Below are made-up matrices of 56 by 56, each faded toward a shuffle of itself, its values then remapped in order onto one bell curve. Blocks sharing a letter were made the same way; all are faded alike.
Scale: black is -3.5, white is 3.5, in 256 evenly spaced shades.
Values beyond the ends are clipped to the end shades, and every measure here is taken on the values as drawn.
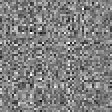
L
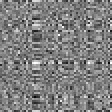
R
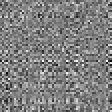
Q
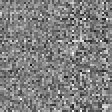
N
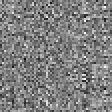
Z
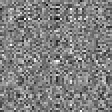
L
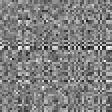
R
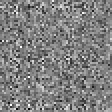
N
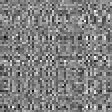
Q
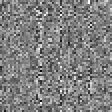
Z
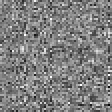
Z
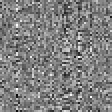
Z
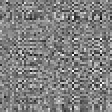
Q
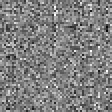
Z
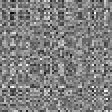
Q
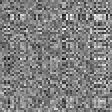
Q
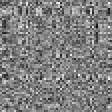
L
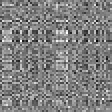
R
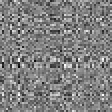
Q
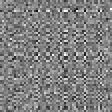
R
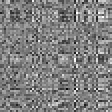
Q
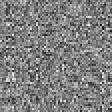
Z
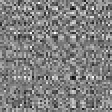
Q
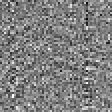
Z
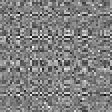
R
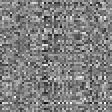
L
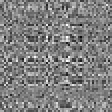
Q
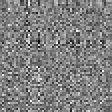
L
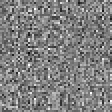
Z
